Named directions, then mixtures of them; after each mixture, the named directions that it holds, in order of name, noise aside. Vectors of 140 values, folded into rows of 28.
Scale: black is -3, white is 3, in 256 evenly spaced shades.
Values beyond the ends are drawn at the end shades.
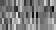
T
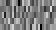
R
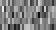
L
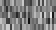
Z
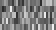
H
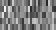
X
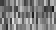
T.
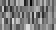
L, T, Z.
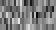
L, T.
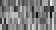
H, T, Z.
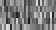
Z.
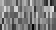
H, T, X.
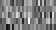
Z.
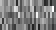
H, T.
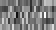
H, Z.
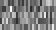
H.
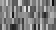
L, R, X.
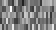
H.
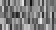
L, Z.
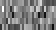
H, L.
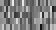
R, X, Z.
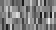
Z.
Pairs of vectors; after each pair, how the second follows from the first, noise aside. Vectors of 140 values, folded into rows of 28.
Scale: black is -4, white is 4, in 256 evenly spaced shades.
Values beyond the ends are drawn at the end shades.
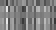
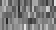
shuffled.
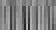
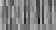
wrapped around.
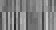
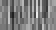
wrapped around, negated.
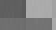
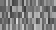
shuffled.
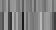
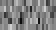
shuffled.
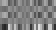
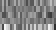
sign-scrambled.
